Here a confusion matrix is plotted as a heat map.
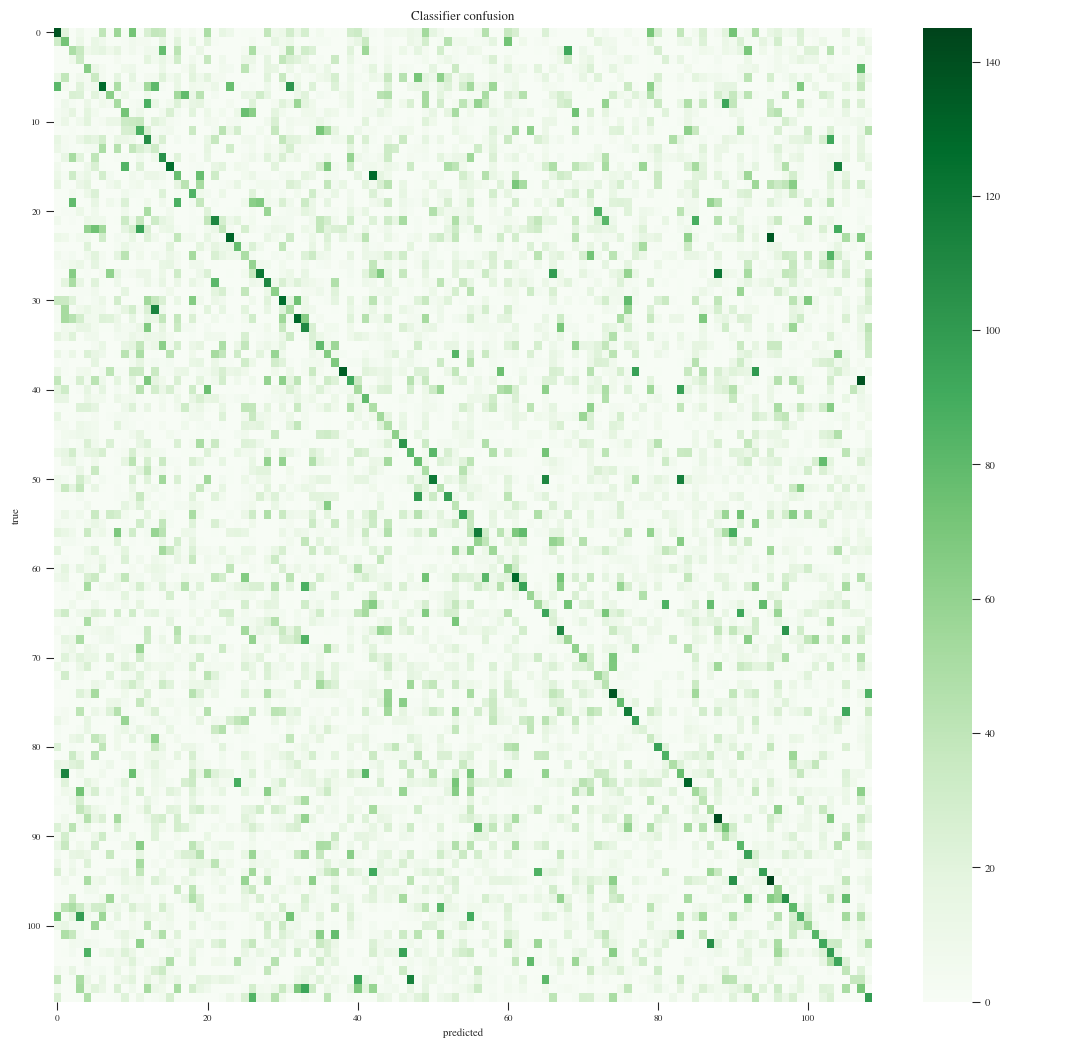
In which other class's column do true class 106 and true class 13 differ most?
47
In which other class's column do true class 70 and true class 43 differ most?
74
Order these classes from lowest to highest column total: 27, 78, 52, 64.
78, 27, 64, 52
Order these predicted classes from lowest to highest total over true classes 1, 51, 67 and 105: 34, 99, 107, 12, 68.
68, 34, 12, 107, 99
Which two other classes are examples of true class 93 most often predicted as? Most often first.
11, 21
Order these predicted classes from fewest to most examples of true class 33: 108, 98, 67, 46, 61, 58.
58, 61, 46, 108, 98, 67
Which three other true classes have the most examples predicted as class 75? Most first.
62, 32, 97
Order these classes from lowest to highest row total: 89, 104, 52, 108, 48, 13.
13, 52, 104, 108, 48, 89
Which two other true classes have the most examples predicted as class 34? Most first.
95, 48
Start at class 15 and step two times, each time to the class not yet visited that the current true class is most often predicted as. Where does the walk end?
63
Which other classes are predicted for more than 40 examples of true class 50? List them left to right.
14, 20, 65, 77, 83
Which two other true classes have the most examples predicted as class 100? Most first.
30, 21
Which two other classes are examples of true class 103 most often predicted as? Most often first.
46, 4
